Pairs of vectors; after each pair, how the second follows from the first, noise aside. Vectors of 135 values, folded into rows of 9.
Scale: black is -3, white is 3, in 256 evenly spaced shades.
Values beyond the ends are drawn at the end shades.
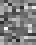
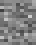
reversed, shrunk.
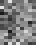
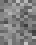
reversed, shrunk.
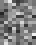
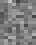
shrunk.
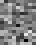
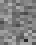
shrunk.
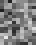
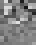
wrapped around, negated, partly zeroed.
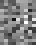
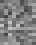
reversed, shrunk.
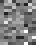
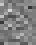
wrapped around, shrunk.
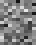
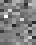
wrapped around, negated, partly zeroed.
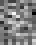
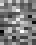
reversed.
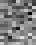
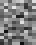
reversed.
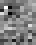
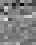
reversed, partly zeroed.
